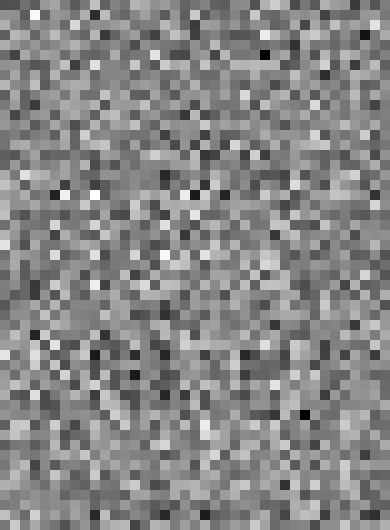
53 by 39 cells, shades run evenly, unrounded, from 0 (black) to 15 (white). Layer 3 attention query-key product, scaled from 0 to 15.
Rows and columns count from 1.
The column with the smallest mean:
16
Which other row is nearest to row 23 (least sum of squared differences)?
45
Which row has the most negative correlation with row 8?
1
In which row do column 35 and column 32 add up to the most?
49
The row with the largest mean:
43
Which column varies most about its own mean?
10
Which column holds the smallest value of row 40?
17
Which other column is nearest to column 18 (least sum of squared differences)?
15
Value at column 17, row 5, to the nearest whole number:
7
